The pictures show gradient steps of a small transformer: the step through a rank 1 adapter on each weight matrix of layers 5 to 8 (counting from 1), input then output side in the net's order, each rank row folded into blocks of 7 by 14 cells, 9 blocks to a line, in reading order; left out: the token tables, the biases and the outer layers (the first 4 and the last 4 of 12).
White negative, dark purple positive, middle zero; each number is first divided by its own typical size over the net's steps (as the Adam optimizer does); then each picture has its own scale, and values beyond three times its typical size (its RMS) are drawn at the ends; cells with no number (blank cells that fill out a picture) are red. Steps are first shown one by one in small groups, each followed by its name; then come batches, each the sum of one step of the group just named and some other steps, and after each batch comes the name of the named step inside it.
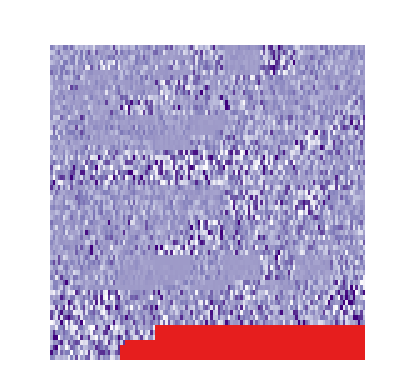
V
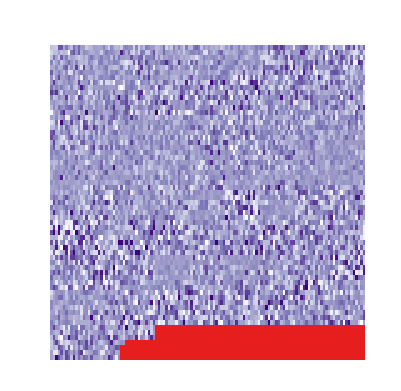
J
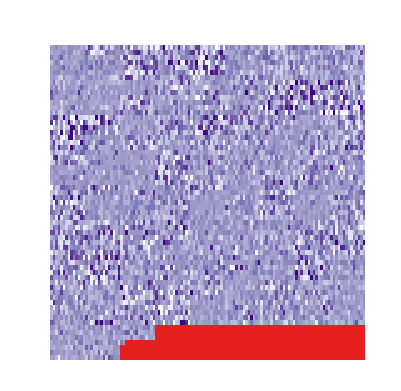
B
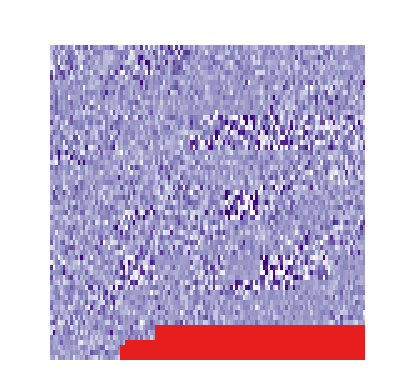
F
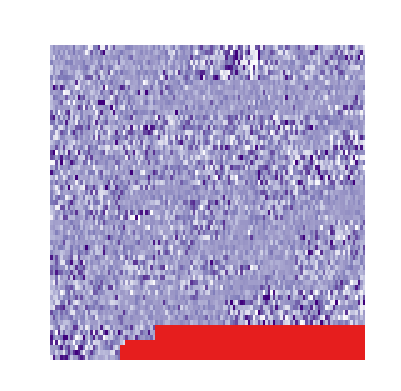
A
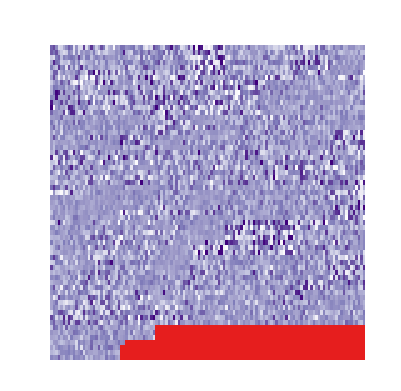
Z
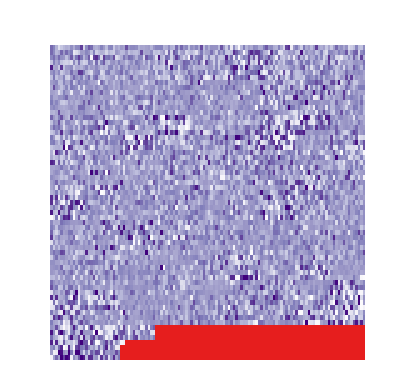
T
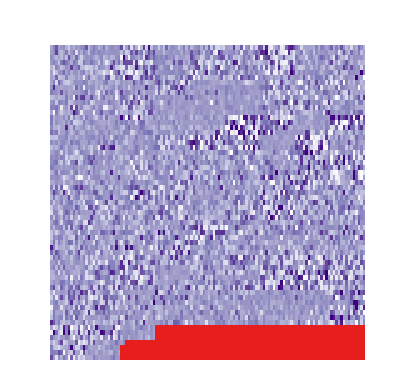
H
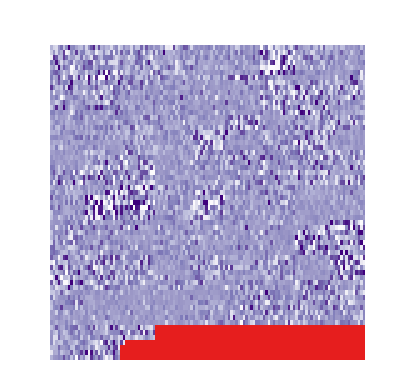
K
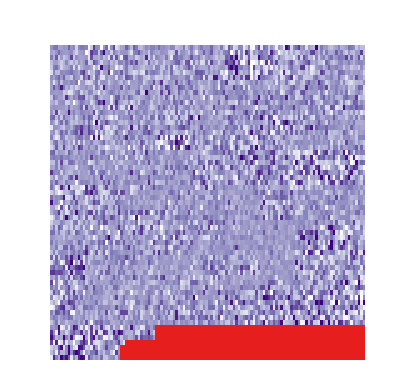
A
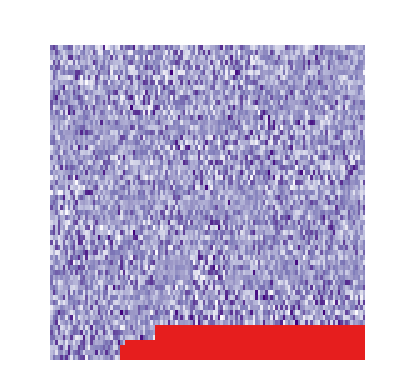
Z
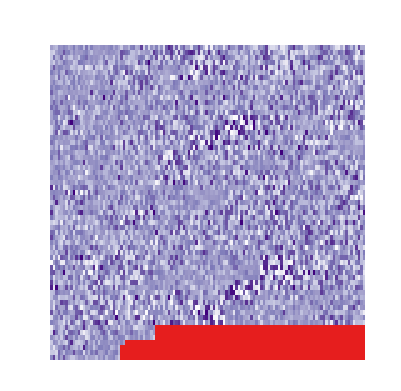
F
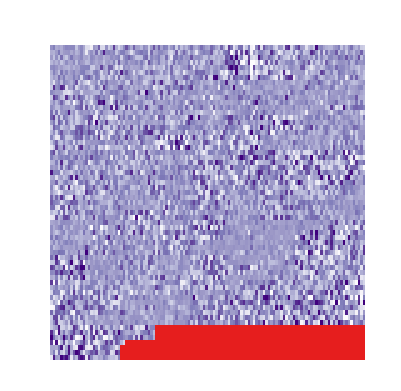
A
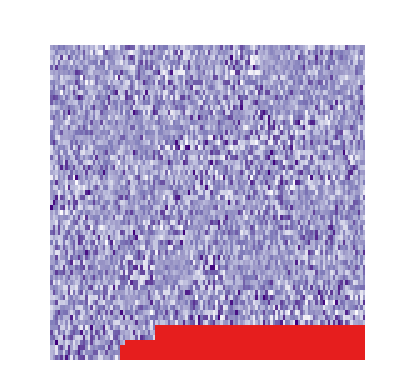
J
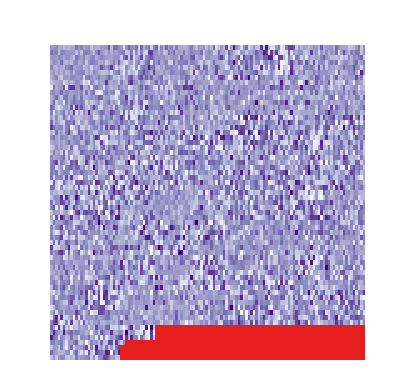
H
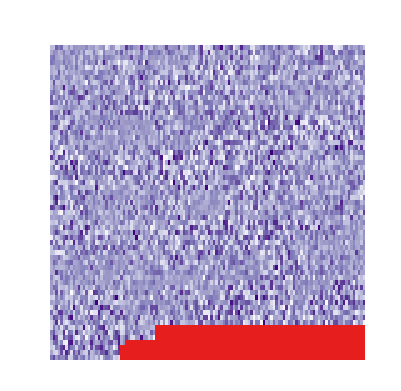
V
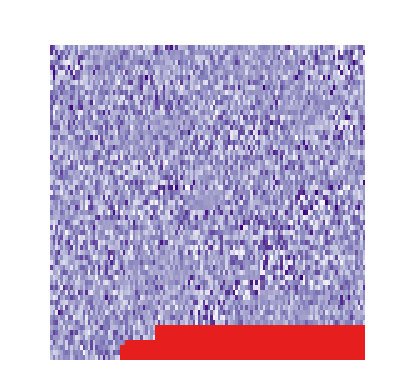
Z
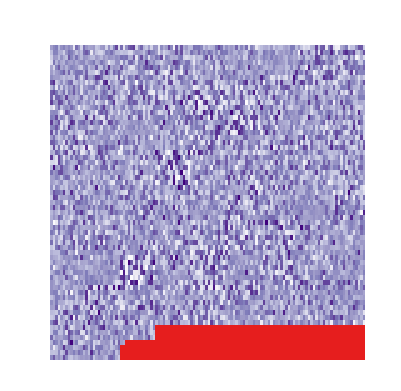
F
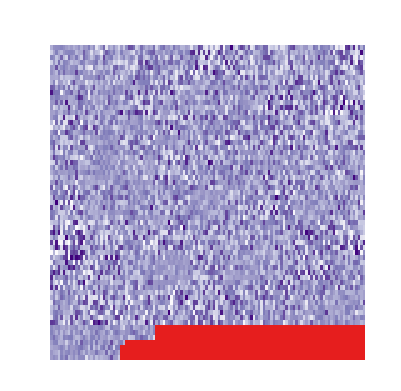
B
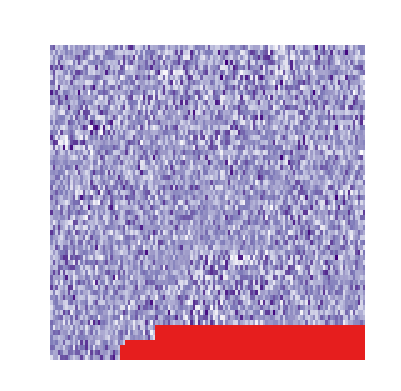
T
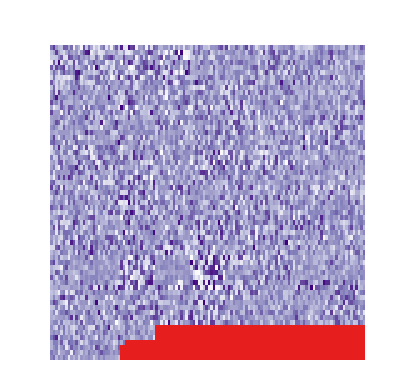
V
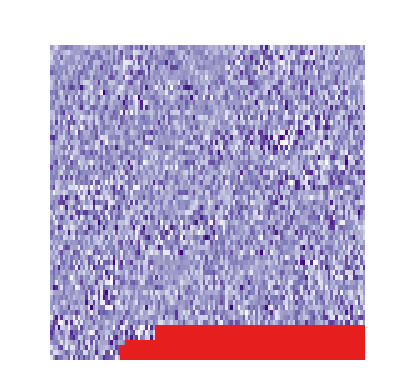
J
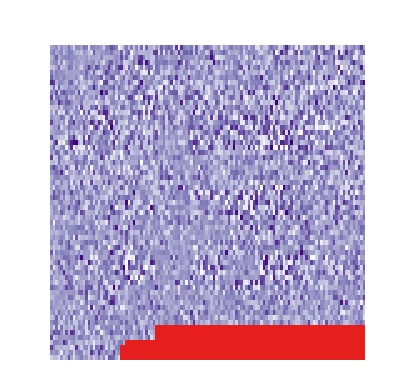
F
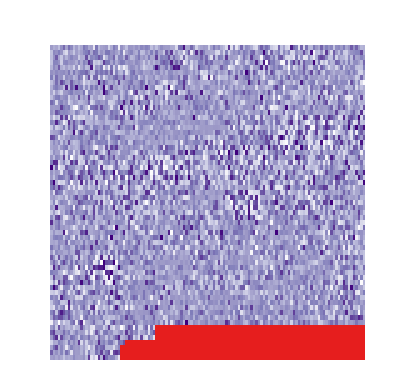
V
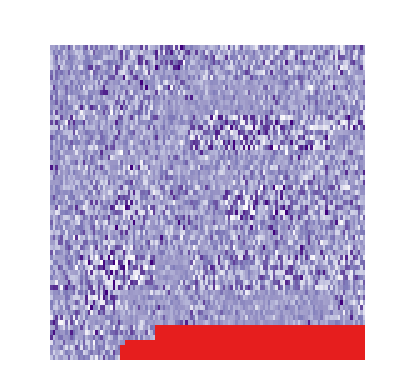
F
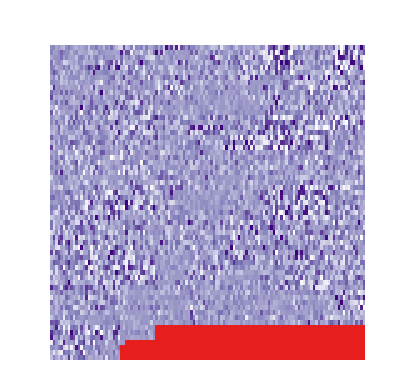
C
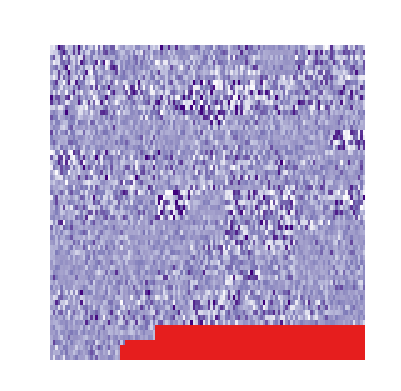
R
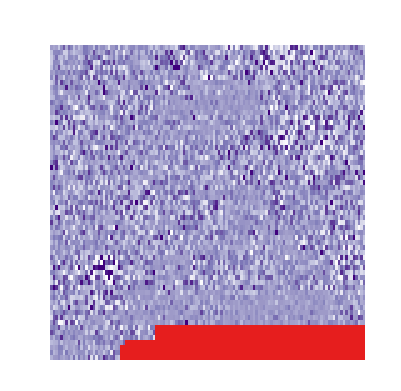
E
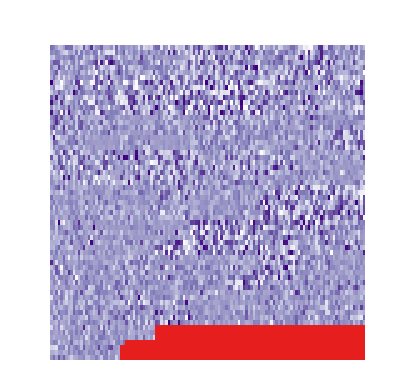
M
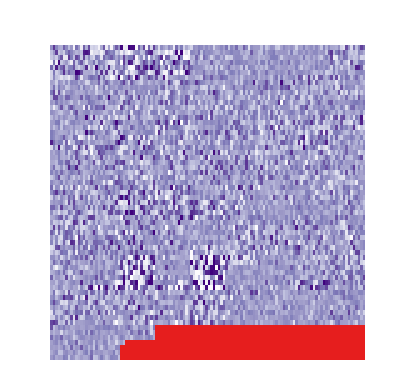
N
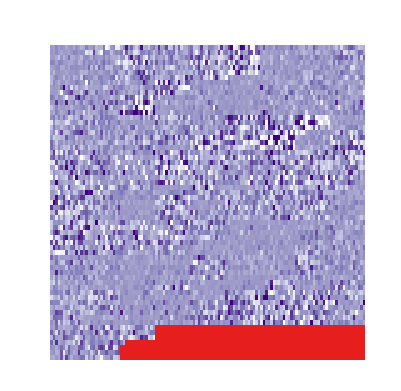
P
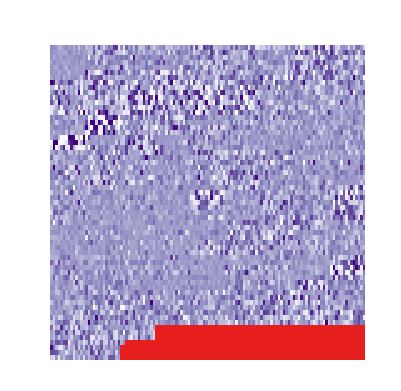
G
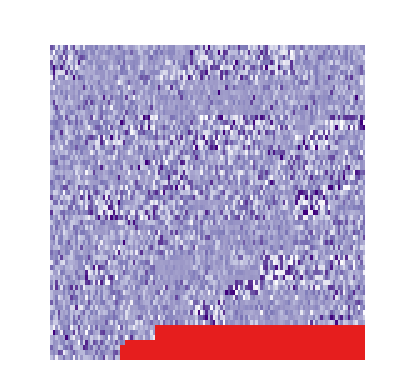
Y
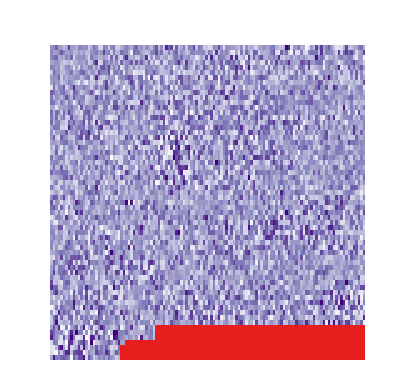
C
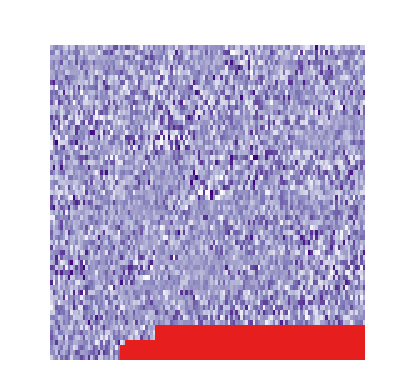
G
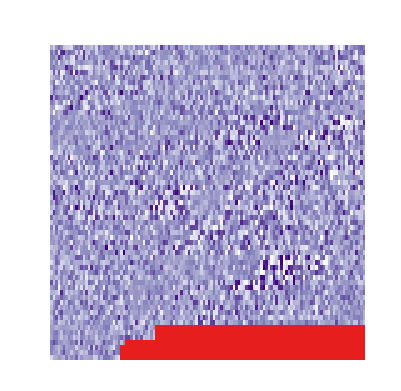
R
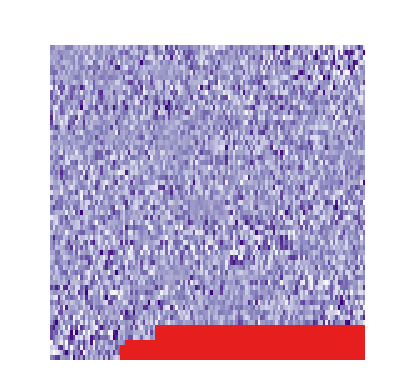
C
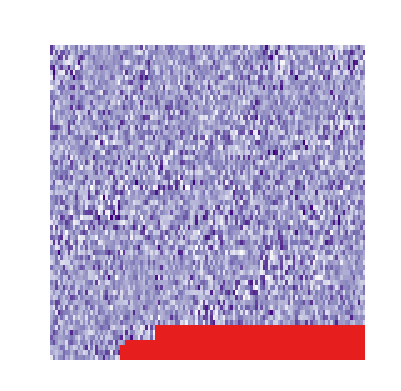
Y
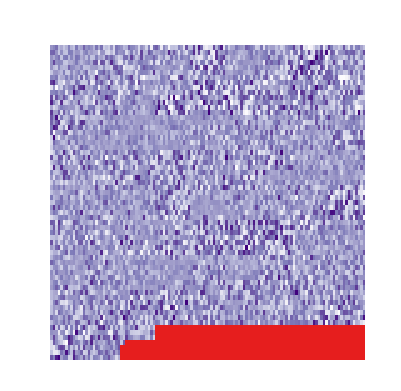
M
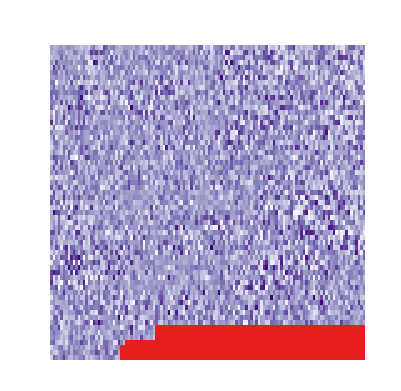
M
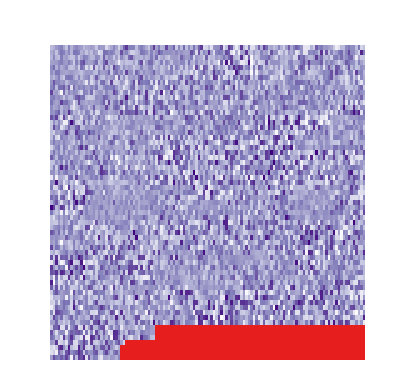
P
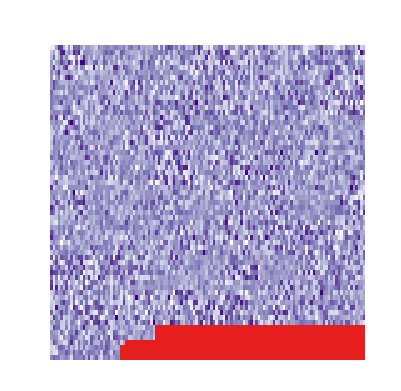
R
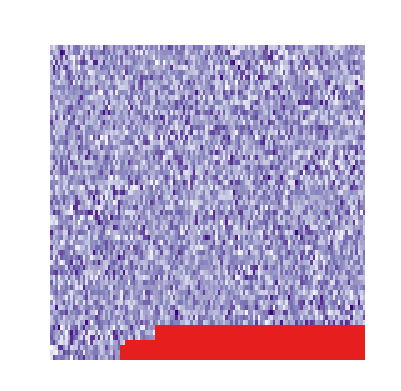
R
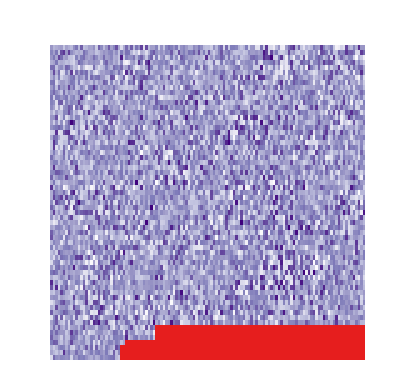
G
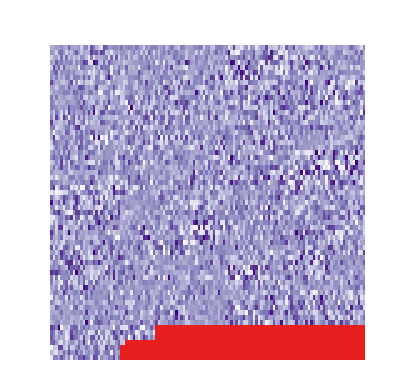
M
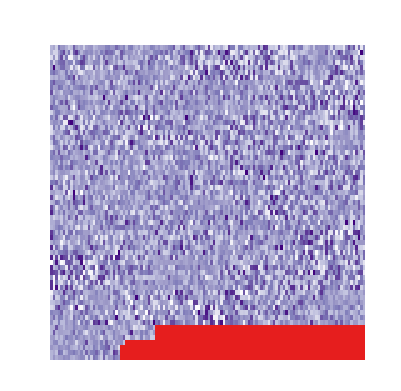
Y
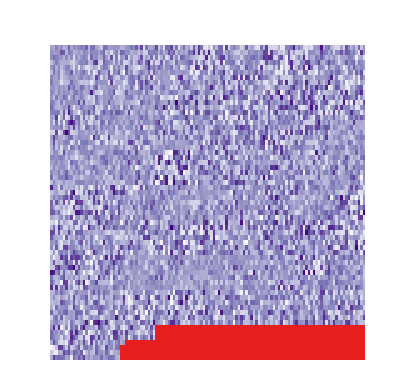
M
